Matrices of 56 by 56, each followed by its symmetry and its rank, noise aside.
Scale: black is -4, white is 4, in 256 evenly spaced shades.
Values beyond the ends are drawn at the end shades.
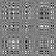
antisymmetric, rank two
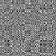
no symmetry, rank three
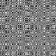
symmetric, rank two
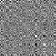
symmetric, rank three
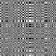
no symmetry, rank one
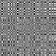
no symmetry, rank two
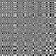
symmetric, rank one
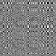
no symmetry, rank one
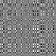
no symmetry, rank one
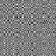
no symmetry, rank two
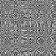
symmetric, rank three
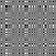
symmetric, rank one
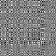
symmetric, rank two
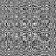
no symmetry, rank three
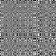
antisymmetric, rank two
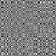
no symmetry, rank two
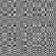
symmetric, rank two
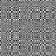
symmetric, rank one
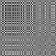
symmetric, rank one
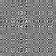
symmetric, rank two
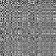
no symmetry, rank three
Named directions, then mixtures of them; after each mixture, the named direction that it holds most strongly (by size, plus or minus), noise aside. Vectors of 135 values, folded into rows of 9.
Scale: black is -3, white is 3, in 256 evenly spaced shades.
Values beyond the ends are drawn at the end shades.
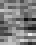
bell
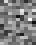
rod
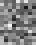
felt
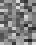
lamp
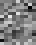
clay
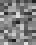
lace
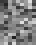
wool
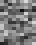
rod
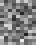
felt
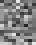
lamp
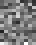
lace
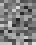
lamp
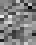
clay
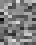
lace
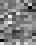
clay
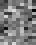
wool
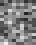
lace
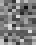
felt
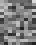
lace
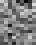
wool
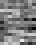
bell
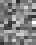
felt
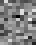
rod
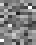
clay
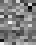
clay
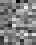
felt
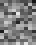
lace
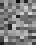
felt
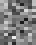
wool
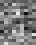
lace
